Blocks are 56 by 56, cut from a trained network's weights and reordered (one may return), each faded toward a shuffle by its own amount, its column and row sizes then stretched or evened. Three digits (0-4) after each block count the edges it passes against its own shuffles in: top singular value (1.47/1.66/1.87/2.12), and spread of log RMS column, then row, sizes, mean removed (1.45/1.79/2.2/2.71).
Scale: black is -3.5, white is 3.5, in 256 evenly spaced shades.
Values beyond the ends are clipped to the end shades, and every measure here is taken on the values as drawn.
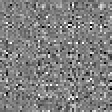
2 3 3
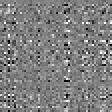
4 4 4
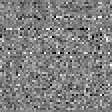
1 0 4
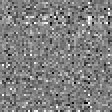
2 2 3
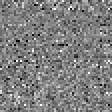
0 0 3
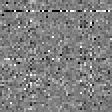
3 1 2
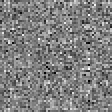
2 2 0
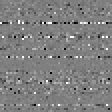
2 0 4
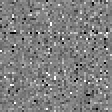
0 3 1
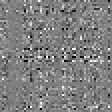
2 4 4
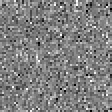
0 2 0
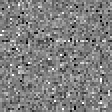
0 1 0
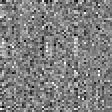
3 2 0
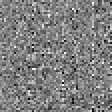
0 3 0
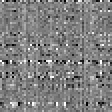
3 1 4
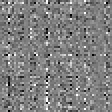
4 4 2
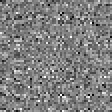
3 0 3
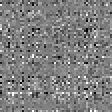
0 4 4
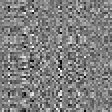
4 4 2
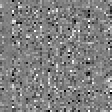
1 4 1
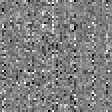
1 4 1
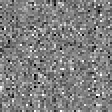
0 2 2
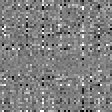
4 3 4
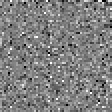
1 2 1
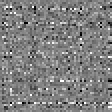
2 2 4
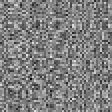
4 2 0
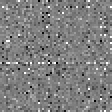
0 2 2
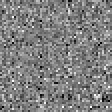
2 1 1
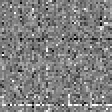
2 2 1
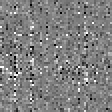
1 4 2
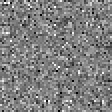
0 0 0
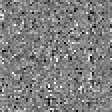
0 2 2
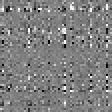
4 4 4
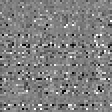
1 1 4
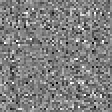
0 2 3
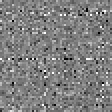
1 2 3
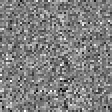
1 1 2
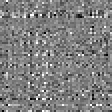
2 2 4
